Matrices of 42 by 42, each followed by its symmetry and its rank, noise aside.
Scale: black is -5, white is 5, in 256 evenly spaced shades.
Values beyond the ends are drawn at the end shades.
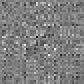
symmetric, rank four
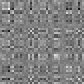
symmetric, rank two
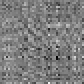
no symmetry, rank four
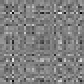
symmetric, rank two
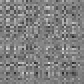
symmetric, rank two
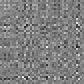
symmetric, rank three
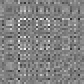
symmetric, rank two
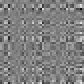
no symmetry, rank two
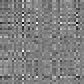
no symmetry, rank two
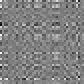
no symmetry, rank two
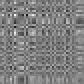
symmetric, rank two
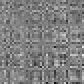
antisymmetric, rank four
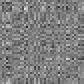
symmetric, rank three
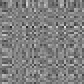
no symmetry, rank two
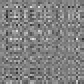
no symmetry, rank three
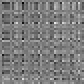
no symmetry, rank two
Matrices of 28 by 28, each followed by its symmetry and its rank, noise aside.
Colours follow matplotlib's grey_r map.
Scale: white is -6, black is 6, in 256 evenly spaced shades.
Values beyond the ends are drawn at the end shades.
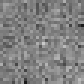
symmetric, rank six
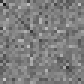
symmetric, rank six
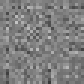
symmetric, rank four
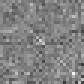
symmetric, rank five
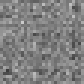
no symmetry, rank five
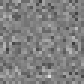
no symmetry, rank five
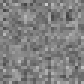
no symmetry, rank five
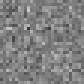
symmetric, rank four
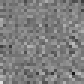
no symmetry, rank four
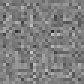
no symmetry, rank six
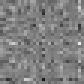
antisymmetric, rank four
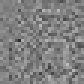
no symmetry, rank five
